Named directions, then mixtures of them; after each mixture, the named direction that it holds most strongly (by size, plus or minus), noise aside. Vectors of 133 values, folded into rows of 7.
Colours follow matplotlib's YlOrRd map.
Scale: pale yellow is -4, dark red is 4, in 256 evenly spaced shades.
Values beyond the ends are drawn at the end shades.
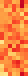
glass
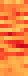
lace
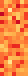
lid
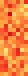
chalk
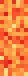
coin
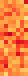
chalk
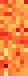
coin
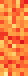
coin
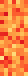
coin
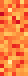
lid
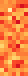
lid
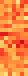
lace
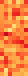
coin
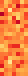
lid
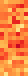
lace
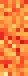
coin
